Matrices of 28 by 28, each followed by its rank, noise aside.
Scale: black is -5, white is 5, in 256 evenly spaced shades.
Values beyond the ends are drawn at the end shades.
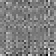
three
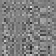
three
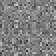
six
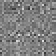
four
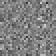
five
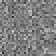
six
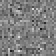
five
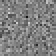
seven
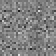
six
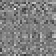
six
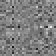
four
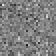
six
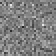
seven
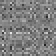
three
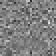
seven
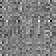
four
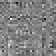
six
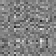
four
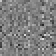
four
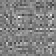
three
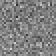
seven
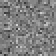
seven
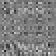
three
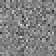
seven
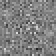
six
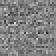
six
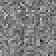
six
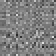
three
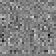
six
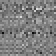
four
